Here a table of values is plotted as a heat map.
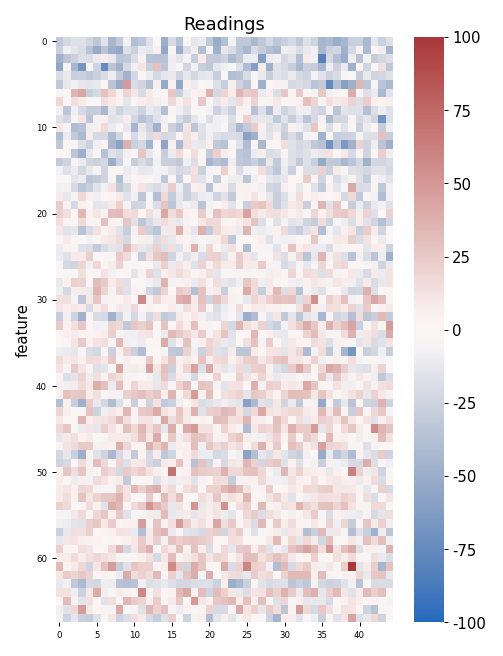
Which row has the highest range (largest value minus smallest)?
61
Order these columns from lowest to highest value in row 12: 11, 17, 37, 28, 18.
37, 11, 18, 28, 17
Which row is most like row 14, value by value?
0
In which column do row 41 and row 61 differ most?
39
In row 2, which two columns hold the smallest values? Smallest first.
35, 27
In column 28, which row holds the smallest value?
3
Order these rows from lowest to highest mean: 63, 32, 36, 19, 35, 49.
63, 32, 36, 19, 49, 35
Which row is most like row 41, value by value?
62
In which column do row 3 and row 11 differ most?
6
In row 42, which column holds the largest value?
43
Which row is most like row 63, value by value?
4
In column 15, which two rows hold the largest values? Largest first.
50, 61
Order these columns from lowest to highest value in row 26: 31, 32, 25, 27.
31, 32, 25, 27
